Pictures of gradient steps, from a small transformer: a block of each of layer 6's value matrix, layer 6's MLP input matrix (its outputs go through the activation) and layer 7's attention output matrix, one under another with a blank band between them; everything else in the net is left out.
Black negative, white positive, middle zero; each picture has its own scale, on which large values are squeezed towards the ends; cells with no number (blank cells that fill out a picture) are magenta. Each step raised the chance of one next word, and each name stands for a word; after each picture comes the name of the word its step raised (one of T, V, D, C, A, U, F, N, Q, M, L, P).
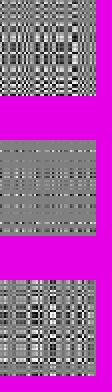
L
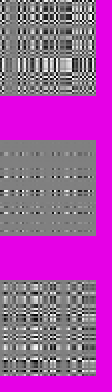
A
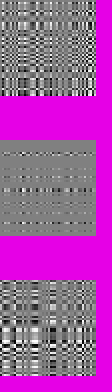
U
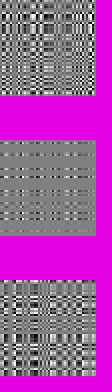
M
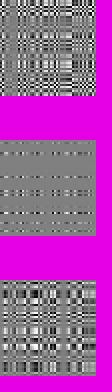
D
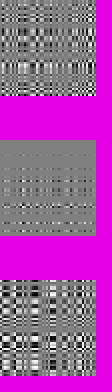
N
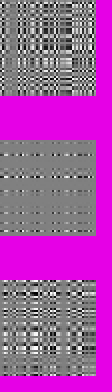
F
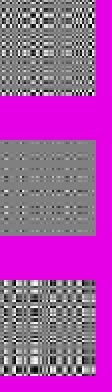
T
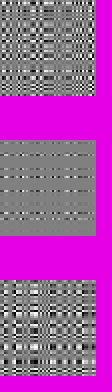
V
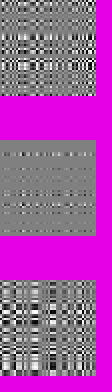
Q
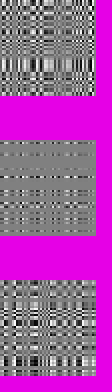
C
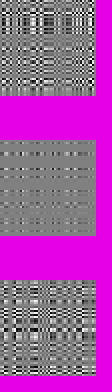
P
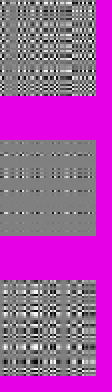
V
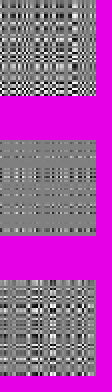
M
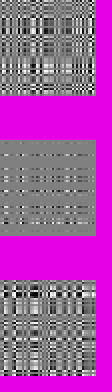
N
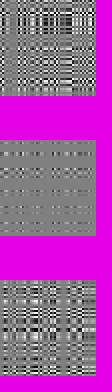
P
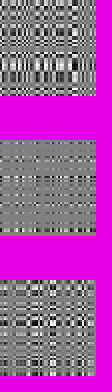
C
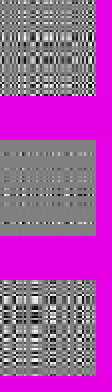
L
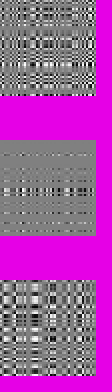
A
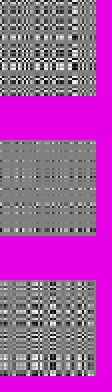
Q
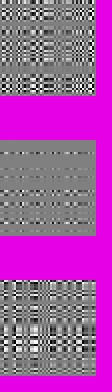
U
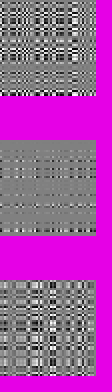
P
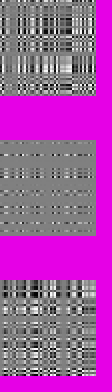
N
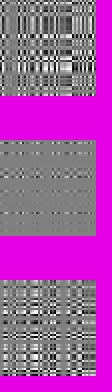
Q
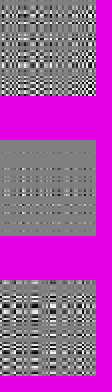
M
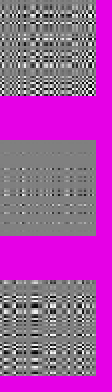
M
